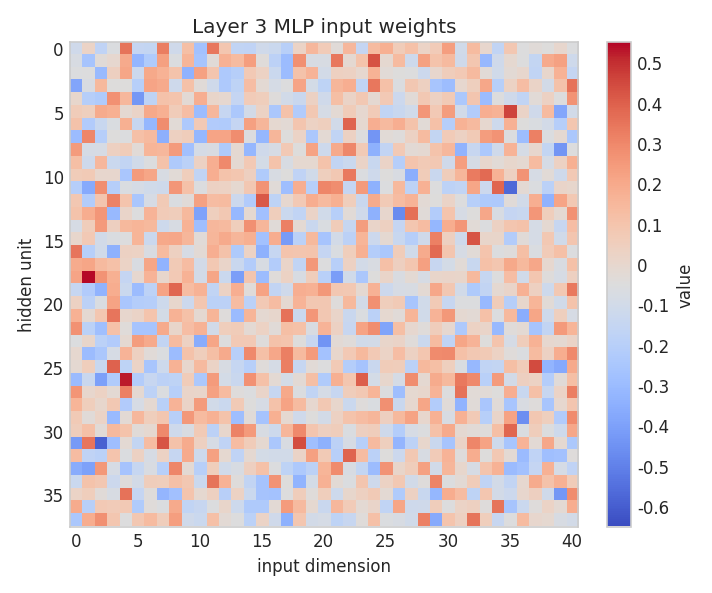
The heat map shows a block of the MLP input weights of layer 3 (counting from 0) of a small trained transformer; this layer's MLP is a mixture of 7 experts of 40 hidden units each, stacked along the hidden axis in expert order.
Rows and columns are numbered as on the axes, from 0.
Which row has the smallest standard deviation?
9
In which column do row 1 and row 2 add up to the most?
24
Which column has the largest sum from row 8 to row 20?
40
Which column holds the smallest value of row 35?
39
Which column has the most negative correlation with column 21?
1
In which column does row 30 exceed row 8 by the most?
14
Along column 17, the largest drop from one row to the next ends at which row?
15
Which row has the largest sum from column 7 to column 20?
19
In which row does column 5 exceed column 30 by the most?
23
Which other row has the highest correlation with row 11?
33
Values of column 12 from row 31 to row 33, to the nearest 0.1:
-0.2 0 -0.1
